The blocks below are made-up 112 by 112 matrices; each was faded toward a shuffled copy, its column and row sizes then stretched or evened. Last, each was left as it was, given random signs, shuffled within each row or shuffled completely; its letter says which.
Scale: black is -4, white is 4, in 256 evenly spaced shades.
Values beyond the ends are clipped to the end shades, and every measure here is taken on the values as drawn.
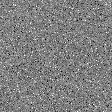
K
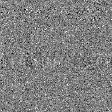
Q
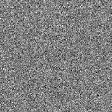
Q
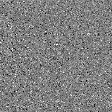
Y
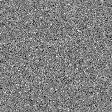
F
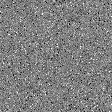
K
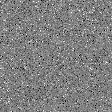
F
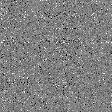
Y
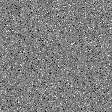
K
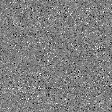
Y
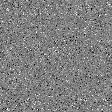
F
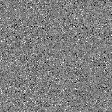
Q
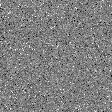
K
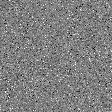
K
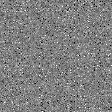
Q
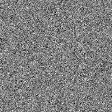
Y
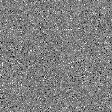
Q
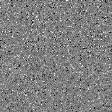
Q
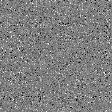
Y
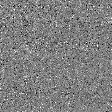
Y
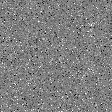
K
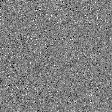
Y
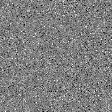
Y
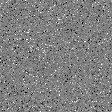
F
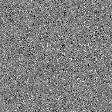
Y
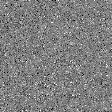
Y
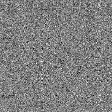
Q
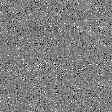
Q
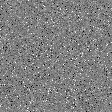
K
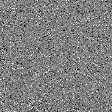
Q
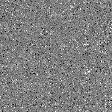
Y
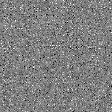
Q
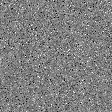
K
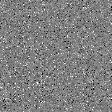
Y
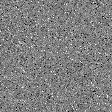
K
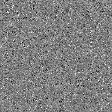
Y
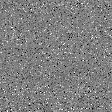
F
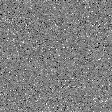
F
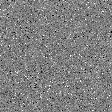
F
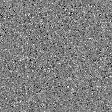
F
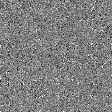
Y
